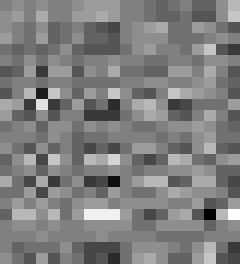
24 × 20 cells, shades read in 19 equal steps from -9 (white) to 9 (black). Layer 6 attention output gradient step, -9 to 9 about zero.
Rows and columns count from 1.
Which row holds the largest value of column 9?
11
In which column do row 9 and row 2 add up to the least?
10
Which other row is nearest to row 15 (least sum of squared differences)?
9
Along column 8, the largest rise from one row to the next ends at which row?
21
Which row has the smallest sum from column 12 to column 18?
17
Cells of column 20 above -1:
17
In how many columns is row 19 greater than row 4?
3
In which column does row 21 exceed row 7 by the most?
18
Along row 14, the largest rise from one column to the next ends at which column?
19
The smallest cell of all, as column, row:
20, 20
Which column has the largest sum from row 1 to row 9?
4
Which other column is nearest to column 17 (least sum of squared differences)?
14
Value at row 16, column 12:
1
